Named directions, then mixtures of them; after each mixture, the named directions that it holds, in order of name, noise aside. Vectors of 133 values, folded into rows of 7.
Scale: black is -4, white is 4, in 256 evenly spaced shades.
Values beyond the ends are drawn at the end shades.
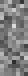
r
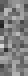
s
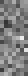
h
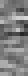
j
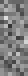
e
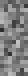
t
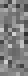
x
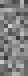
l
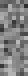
s, t.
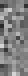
l, s, t.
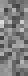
s, t.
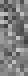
e.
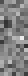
h, r.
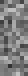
r, s.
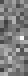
h.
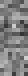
h, j, r.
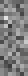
e.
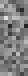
e, j.
